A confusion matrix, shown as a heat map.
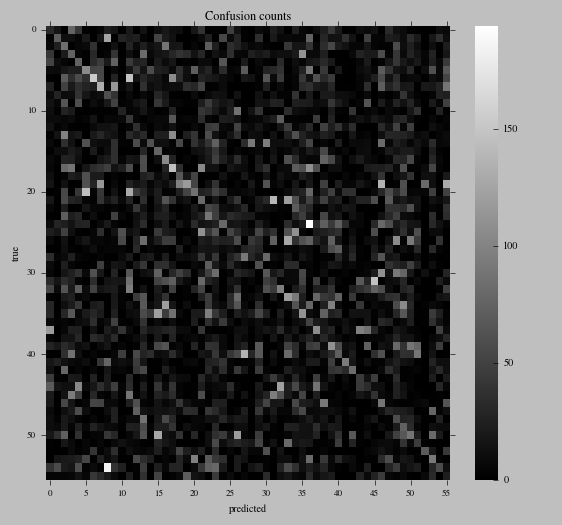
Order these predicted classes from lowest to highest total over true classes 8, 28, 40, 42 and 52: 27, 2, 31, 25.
31, 25, 2, 27
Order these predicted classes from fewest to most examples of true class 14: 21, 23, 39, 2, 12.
39, 21, 2, 12, 23
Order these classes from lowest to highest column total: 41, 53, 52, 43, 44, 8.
52, 41, 43, 44, 8, 53
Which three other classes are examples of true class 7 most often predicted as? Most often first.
9, 55, 46
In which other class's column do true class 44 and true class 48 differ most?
32
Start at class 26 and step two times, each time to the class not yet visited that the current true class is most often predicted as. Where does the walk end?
34
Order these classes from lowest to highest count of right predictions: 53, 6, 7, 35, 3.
3, 53, 35, 7, 6
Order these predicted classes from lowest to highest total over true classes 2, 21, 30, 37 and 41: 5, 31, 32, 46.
5, 32, 46, 31
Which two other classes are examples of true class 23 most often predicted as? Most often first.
22, 2
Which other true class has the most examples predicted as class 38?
46
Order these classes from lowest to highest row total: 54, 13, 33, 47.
47, 13, 33, 54
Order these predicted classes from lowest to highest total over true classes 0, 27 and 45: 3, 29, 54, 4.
54, 29, 4, 3
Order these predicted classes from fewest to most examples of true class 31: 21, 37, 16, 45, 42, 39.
42, 39, 37, 16, 21, 45
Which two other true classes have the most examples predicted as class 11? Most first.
6, 20
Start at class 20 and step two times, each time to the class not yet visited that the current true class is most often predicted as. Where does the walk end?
36
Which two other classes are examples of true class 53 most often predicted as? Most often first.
20, 36
